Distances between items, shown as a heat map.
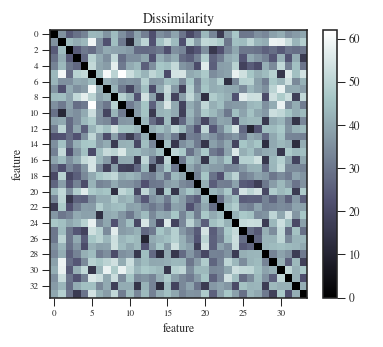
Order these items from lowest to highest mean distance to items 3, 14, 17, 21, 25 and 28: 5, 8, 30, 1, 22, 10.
22, 10, 8, 1, 30, 5
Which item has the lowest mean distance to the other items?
2
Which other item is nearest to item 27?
19
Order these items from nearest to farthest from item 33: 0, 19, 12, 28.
28, 19, 0, 12
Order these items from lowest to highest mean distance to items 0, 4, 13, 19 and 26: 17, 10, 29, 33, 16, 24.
17, 10, 33, 29, 16, 24
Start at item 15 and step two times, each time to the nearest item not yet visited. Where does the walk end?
5
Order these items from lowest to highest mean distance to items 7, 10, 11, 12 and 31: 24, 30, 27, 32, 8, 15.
32, 27, 24, 8, 15, 30
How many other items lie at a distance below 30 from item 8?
7
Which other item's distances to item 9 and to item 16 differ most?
20
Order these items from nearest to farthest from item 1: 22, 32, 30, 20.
32, 22, 20, 30
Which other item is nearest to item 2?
21
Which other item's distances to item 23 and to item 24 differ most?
16
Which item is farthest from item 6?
31
